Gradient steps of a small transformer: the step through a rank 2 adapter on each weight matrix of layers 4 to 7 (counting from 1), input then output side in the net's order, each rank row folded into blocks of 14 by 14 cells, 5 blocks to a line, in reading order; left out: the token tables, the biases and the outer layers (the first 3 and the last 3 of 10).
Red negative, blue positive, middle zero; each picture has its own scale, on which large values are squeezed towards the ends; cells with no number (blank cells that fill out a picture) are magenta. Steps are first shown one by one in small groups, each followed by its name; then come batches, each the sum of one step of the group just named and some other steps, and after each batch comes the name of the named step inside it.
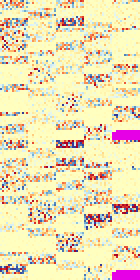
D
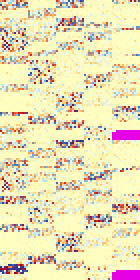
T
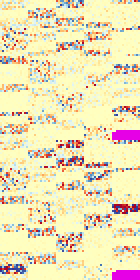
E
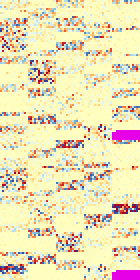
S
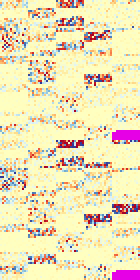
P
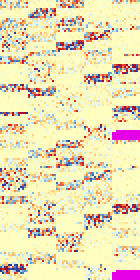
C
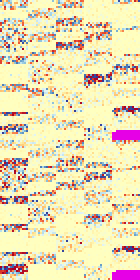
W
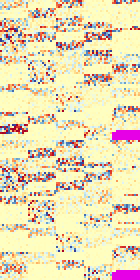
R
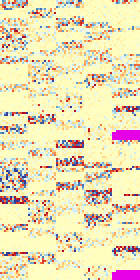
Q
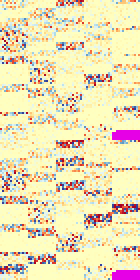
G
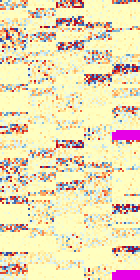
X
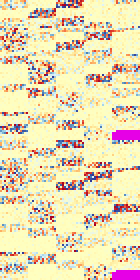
T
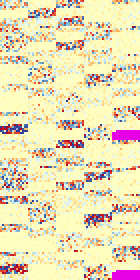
W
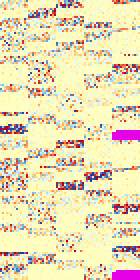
C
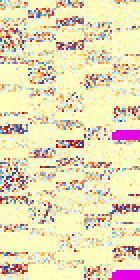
X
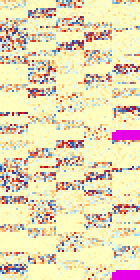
C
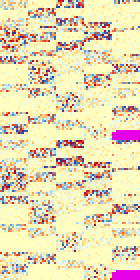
G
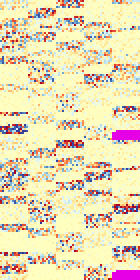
G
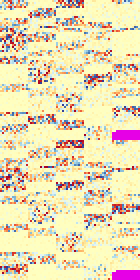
S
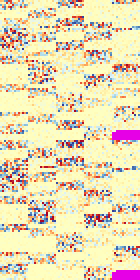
T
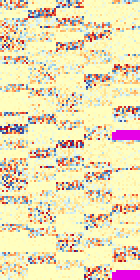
D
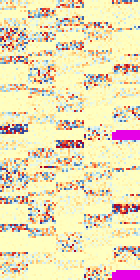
S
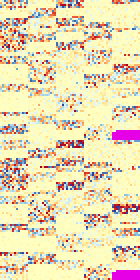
P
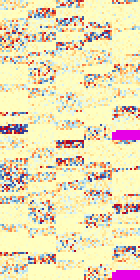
G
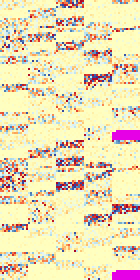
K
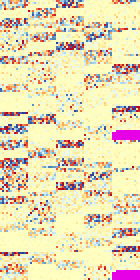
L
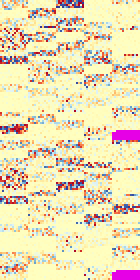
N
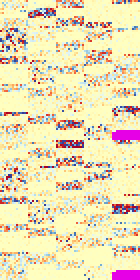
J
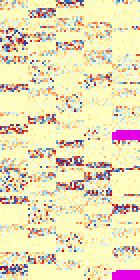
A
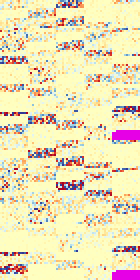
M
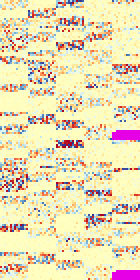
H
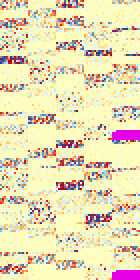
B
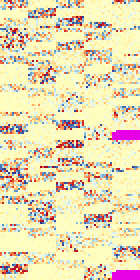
N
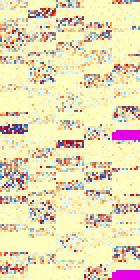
H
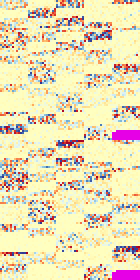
H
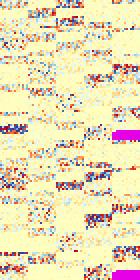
K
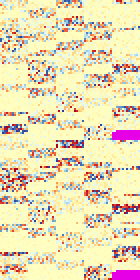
J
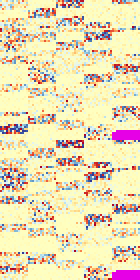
J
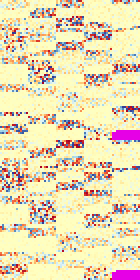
L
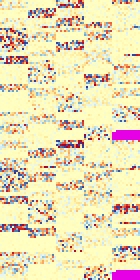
A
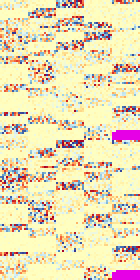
M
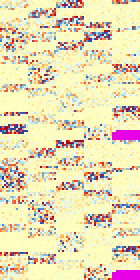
L
